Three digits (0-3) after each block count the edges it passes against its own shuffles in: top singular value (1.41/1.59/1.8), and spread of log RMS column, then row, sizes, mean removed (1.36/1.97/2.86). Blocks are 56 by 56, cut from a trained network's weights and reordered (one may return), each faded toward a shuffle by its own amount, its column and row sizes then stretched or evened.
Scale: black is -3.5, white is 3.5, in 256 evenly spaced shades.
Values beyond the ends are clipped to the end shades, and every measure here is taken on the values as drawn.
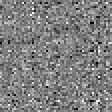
0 2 2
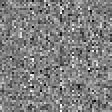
1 2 0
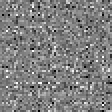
0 2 2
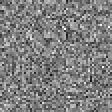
2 0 0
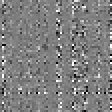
2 3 2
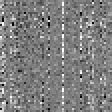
2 3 1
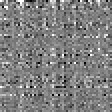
2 1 3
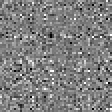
1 2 2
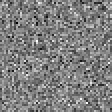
0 0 1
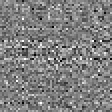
3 1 2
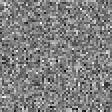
1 0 0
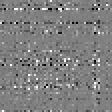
1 2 3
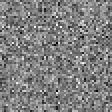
1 1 1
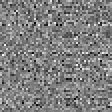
2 0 2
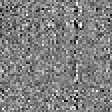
2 2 2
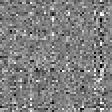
3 2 2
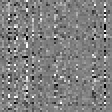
2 3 1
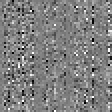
0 3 0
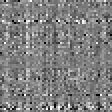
2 0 3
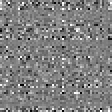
2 2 3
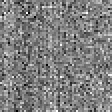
1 0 1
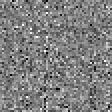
0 2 1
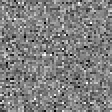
0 1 1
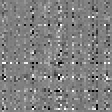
1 3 2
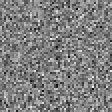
1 1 0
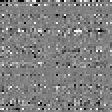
1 2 3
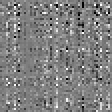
1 3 2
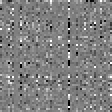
2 3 2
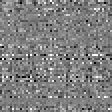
1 0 3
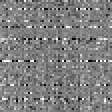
2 0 3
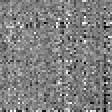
1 2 2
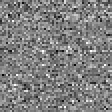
1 0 2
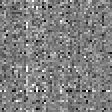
1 2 2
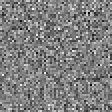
2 0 1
